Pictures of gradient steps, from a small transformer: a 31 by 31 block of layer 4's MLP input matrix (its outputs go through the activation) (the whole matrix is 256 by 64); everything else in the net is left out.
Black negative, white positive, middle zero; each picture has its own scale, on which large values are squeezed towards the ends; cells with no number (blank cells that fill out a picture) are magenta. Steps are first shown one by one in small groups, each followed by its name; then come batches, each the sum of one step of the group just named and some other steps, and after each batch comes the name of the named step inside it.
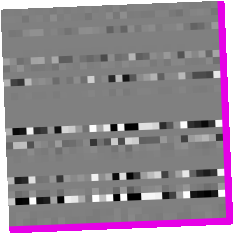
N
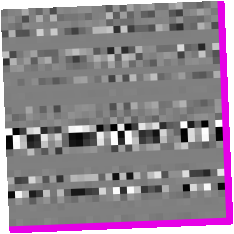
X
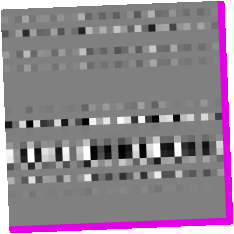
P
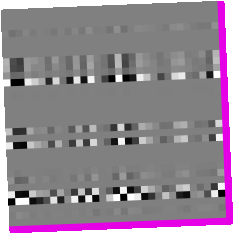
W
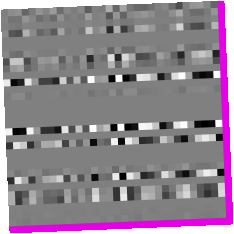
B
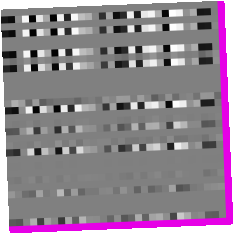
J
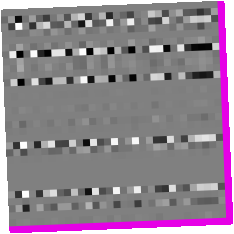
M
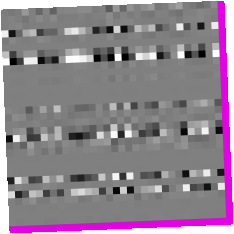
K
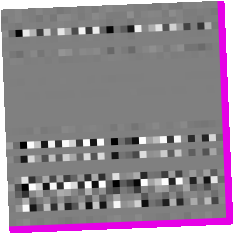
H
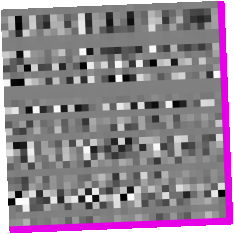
W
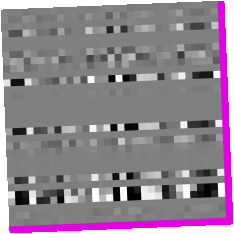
N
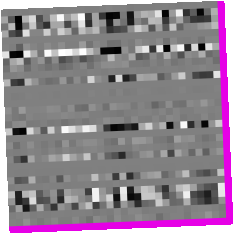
N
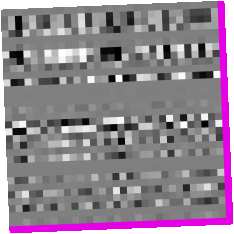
X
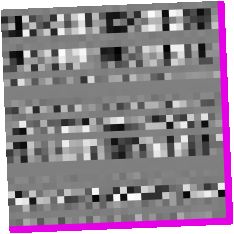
J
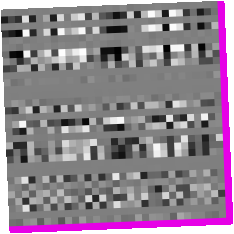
J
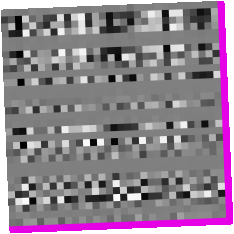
J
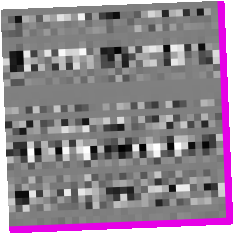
P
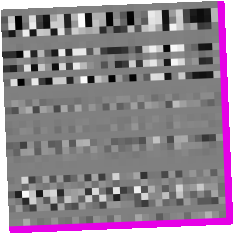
J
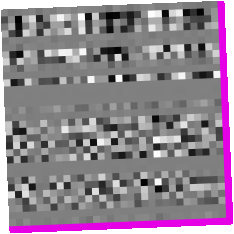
K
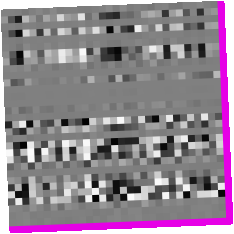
P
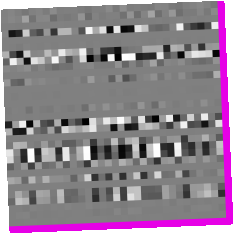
P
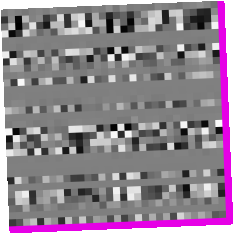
X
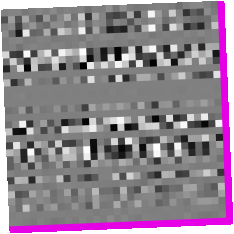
B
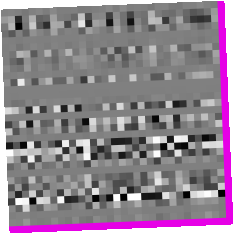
P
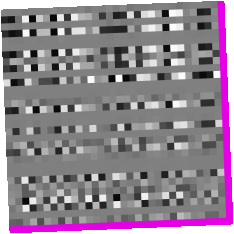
J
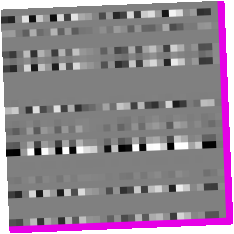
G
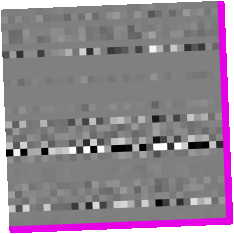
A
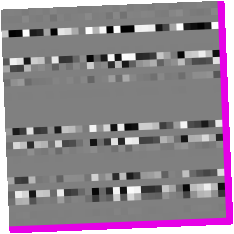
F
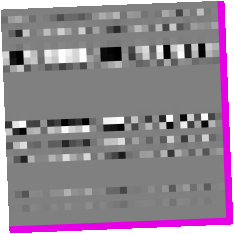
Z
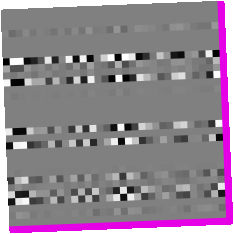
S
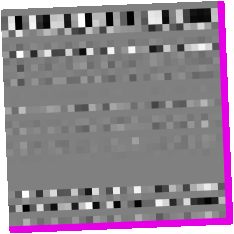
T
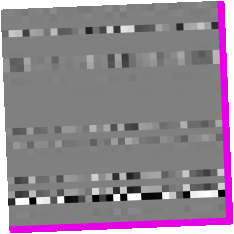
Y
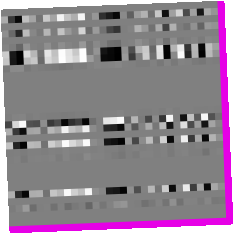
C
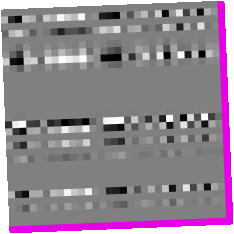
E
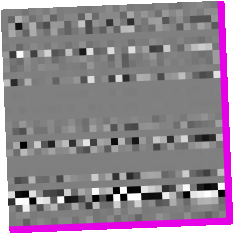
Y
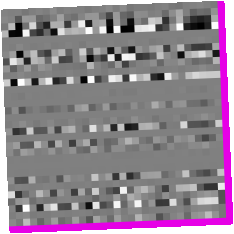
F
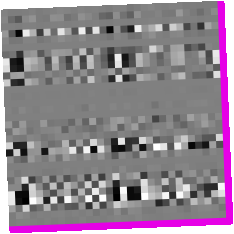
A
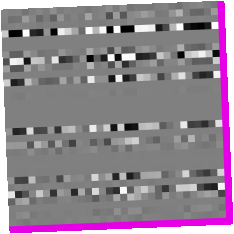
F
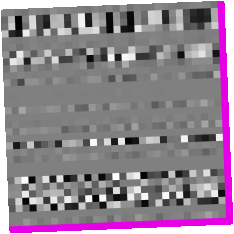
T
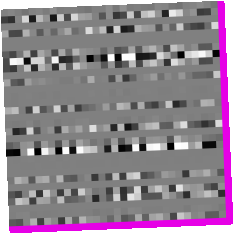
G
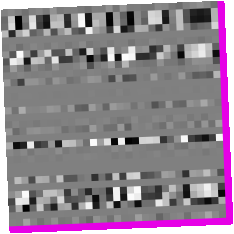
T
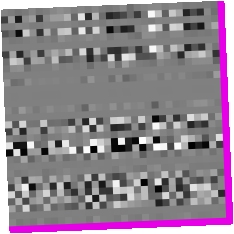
A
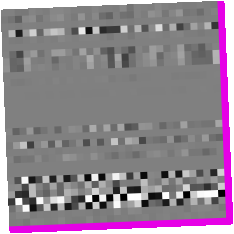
Y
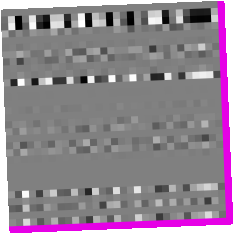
T
